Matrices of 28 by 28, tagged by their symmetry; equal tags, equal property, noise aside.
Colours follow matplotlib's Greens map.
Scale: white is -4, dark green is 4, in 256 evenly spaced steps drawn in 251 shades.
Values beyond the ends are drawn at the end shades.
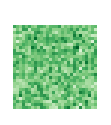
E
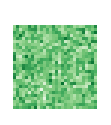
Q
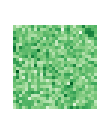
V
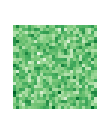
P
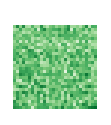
E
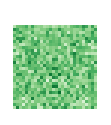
E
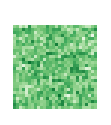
P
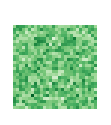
E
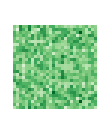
Q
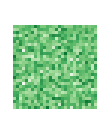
Q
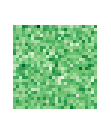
P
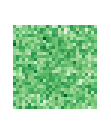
P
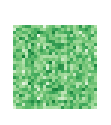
Q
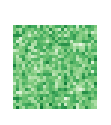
Q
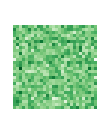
E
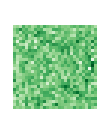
Q
